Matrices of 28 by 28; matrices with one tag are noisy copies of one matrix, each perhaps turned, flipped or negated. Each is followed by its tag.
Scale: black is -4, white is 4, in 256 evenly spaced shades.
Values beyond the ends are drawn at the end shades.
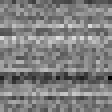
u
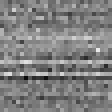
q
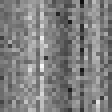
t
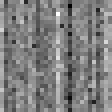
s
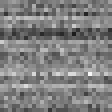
u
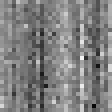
t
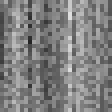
t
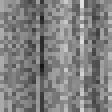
t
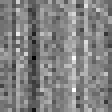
u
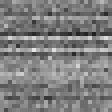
q
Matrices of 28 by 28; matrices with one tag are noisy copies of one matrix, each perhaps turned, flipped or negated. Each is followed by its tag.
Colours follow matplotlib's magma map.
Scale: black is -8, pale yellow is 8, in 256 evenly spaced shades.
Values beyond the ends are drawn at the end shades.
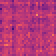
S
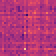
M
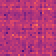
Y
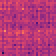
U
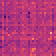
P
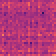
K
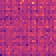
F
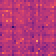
S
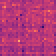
S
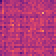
K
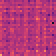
F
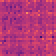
S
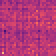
U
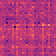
M
